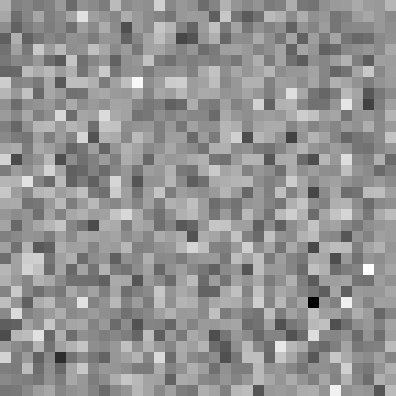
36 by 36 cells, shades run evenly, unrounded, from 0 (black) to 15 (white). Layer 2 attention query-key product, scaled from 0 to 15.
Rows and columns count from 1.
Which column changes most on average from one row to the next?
29
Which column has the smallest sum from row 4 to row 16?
34
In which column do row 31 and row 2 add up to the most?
4
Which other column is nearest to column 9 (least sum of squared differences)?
33
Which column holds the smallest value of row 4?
17
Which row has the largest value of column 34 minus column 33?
25
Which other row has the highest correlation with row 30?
7
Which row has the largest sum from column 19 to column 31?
36
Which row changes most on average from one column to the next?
28
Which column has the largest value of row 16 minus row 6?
5
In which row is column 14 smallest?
15
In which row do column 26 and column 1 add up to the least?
30
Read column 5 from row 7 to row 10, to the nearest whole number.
11 10 10 9
